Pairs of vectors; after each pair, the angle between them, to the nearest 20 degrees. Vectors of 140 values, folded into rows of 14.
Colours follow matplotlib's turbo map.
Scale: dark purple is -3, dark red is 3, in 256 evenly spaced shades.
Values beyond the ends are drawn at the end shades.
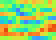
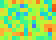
60 degrees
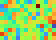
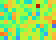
20 degrees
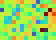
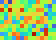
120 degrees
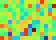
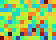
40 degrees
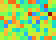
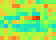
60 degrees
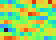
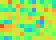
140 degrees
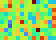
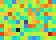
100 degrees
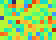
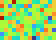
140 degrees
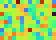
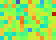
160 degrees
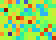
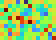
20 degrees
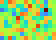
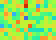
80 degrees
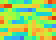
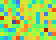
80 degrees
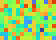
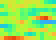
100 degrees
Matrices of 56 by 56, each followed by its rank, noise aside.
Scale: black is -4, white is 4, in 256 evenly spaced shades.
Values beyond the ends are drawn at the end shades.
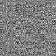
six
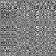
four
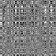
three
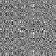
five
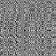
four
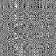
four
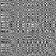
three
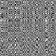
three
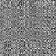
four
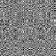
five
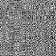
four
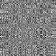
five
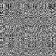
five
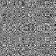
five
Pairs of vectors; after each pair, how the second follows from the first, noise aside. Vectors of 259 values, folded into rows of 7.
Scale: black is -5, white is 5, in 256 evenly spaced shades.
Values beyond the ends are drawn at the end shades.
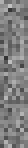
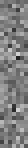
wrapped around.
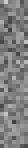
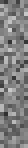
negated.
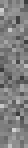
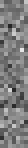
wrapped around.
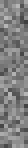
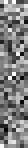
reversed, scaled up.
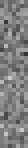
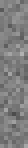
wrapped around, shrunk.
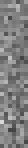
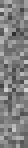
wrapped around.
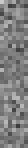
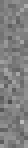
wrapped around, shrunk.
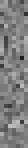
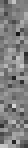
wrapped around.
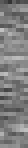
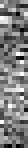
reversed, scaled up.
